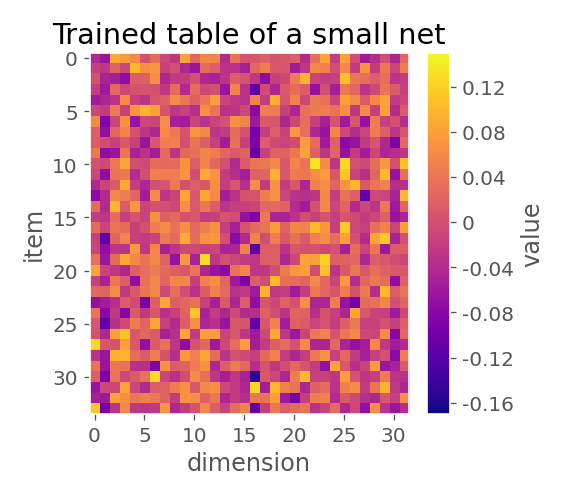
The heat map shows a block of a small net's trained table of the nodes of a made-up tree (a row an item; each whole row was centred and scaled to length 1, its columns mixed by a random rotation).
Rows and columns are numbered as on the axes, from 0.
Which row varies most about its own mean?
30
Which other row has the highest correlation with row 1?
5
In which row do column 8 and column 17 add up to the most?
22
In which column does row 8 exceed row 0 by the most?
21
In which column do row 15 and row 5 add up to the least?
16
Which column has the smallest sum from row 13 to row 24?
1
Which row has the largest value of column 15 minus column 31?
27
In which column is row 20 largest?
23
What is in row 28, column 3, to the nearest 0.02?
0.1
